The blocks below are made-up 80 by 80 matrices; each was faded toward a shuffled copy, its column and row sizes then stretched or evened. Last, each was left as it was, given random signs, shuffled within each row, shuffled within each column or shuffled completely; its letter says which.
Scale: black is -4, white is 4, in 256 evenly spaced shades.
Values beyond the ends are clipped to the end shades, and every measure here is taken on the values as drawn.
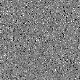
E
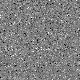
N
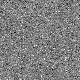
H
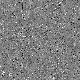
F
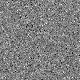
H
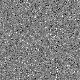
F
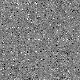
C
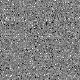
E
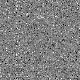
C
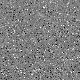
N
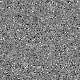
N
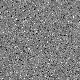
H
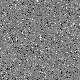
H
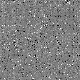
E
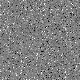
F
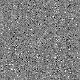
E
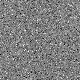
H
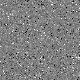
C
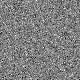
H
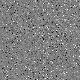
F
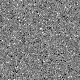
H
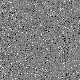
F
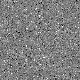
F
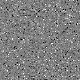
E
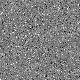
H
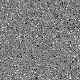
C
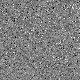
N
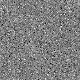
F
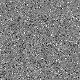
N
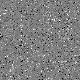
C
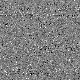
N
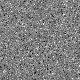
H
